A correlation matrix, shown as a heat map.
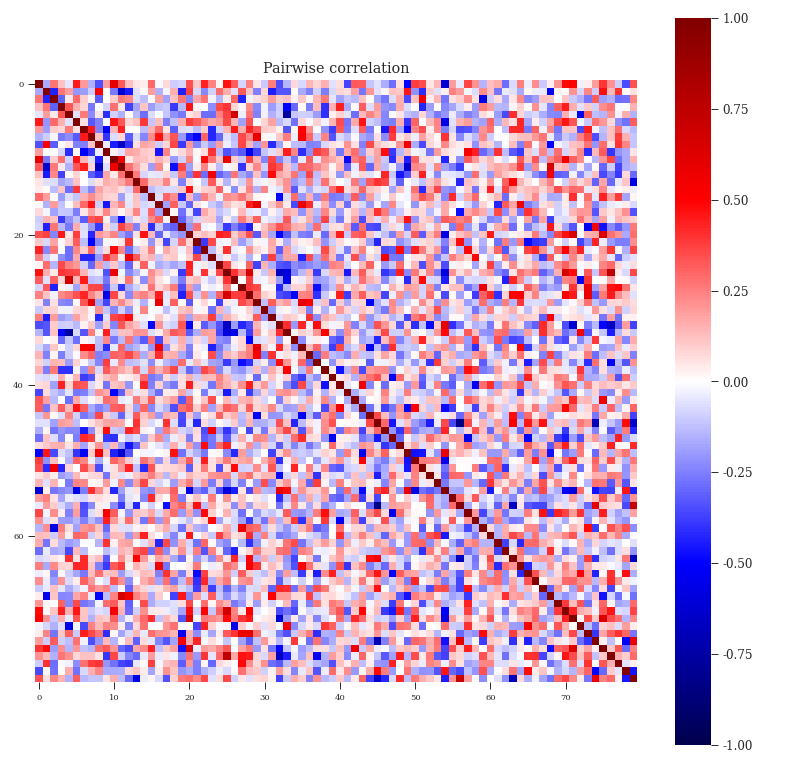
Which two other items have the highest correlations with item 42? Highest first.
75, 71
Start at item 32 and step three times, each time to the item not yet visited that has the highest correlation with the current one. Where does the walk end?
8
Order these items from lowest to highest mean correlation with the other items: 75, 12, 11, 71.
12, 11, 75, 71
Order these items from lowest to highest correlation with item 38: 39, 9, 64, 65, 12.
64, 39, 12, 65, 9
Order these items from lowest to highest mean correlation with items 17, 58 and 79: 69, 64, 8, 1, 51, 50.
64, 8, 1, 69, 50, 51
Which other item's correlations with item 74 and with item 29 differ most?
7
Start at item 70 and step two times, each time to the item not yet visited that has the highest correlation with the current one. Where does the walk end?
76
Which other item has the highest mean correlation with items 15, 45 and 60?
63
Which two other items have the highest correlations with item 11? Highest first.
68, 10
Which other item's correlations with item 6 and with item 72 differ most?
26
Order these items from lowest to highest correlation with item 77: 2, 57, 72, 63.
2, 57, 72, 63
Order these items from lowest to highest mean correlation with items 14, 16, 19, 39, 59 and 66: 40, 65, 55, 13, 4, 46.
55, 4, 46, 13, 65, 40
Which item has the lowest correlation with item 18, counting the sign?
11
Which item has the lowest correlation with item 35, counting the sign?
44
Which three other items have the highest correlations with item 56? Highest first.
79, 74, 21
